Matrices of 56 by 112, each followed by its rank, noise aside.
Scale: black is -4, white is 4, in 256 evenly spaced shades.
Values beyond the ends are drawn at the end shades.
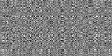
four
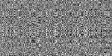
six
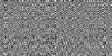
five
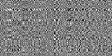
five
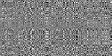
four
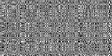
four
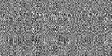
seven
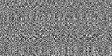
five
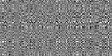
four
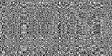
five
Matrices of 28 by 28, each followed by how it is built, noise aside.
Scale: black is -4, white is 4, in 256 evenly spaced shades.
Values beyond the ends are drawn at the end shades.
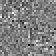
block diagonal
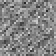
Hankel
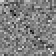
diagonal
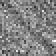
Toeplitz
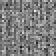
blocks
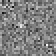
block diagonal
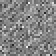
Hankel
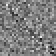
banded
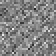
Hankel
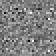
uneven rows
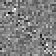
banded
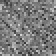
Toeplitz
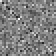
diagonal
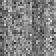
blocks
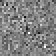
banded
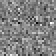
uneven rows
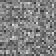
blocks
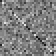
diagonal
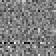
uneven rows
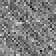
Toeplitz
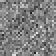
Hankel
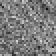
Toeplitz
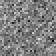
Hankel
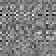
low rank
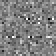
uneven rows
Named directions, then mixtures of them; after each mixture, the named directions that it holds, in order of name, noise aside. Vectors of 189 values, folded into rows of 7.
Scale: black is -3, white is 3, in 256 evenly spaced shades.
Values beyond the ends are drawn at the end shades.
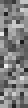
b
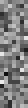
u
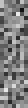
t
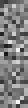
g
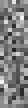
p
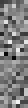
g, p.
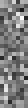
p, t.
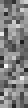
b.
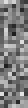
b, g.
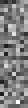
b, g.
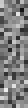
t.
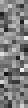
u.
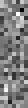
p, t.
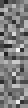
g.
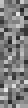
t.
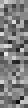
g.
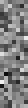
u.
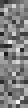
g.
